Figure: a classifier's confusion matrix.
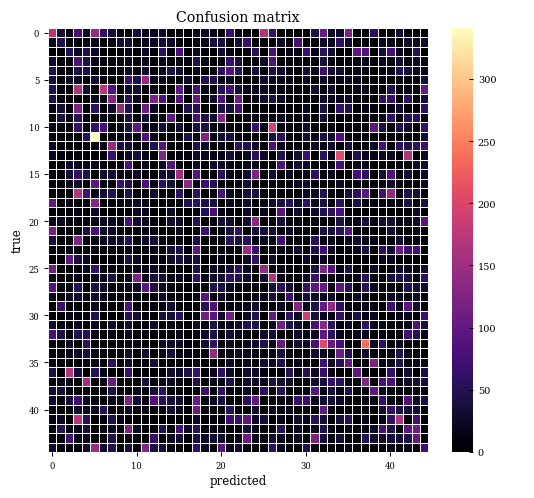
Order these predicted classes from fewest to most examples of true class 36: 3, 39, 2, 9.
39, 3, 9, 2
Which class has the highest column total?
32
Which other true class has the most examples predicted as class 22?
7
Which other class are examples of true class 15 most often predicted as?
24
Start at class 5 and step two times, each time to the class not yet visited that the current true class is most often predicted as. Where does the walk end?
18
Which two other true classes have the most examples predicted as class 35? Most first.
0, 21
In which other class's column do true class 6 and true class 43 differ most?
3
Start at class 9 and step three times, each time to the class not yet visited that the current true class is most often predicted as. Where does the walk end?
2
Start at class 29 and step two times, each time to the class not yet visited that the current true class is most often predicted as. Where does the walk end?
37
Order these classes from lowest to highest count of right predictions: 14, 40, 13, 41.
40, 14, 13, 41
